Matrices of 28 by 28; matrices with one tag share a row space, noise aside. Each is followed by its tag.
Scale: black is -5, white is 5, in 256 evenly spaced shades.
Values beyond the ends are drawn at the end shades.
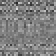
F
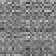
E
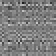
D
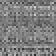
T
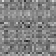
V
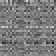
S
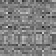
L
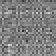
D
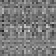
V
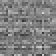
L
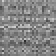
V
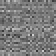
E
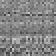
E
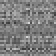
E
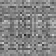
V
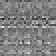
V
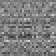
V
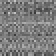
T
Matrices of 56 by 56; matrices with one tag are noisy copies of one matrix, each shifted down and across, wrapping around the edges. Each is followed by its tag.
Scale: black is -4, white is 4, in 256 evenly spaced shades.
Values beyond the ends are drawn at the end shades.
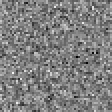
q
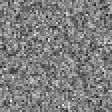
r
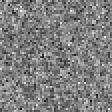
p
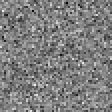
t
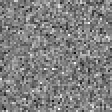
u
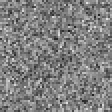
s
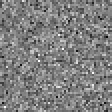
u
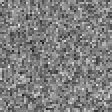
u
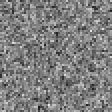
u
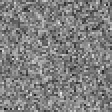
r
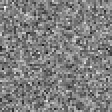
u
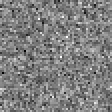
s
